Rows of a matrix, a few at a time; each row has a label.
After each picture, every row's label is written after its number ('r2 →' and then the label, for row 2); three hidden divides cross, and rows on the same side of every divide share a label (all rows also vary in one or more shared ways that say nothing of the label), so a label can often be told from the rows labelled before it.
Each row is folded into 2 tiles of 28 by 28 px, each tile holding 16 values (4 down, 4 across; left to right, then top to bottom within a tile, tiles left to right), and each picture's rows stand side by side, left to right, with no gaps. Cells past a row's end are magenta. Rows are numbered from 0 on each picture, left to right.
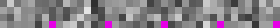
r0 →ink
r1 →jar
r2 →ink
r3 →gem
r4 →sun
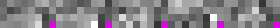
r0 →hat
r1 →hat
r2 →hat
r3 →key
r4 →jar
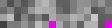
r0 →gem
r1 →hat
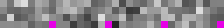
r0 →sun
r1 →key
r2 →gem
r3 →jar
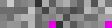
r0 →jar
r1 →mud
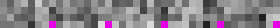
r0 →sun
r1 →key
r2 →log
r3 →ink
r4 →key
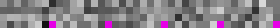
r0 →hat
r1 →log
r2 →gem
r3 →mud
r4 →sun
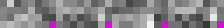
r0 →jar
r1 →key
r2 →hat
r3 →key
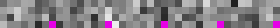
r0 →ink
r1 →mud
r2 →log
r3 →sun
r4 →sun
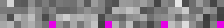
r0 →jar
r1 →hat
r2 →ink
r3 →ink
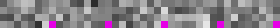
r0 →key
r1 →jar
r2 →mud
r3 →hat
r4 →sun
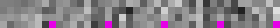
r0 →hat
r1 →jar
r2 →gem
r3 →jar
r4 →gem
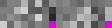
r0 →log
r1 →jar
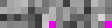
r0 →key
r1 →sun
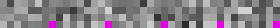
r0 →log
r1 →gem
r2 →hat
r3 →sun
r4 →ink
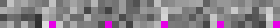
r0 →key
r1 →log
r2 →mud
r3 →key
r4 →key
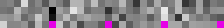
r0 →log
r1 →log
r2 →mud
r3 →jar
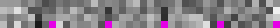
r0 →ink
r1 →log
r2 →log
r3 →hat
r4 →mud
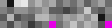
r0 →sun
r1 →hat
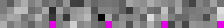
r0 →log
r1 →jar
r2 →gem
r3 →mud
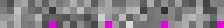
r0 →log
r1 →key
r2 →log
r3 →jar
